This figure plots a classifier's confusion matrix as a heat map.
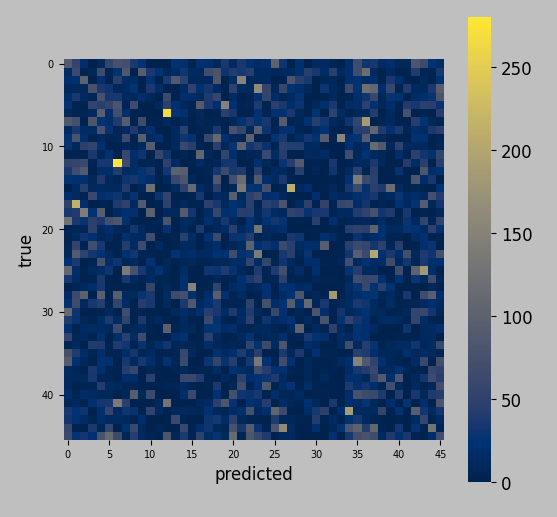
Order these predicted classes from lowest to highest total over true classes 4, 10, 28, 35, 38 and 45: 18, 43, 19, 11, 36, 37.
11, 19, 43, 36, 18, 37
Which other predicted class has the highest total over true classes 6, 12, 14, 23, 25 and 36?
35
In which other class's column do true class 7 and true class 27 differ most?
15
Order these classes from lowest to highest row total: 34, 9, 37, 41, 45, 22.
37, 34, 41, 22, 9, 45
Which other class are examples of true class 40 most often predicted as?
8
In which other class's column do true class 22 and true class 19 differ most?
0
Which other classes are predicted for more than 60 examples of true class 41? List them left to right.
6, 12, 19, 45
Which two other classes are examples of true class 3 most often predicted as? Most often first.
23, 36
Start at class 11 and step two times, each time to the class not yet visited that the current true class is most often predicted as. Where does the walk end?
20
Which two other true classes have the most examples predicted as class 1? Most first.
17, 23
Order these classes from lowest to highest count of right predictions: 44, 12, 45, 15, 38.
12, 45, 38, 15, 44
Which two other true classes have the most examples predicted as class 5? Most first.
45, 19
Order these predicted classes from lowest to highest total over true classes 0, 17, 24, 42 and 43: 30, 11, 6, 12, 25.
11, 12, 30, 6, 25
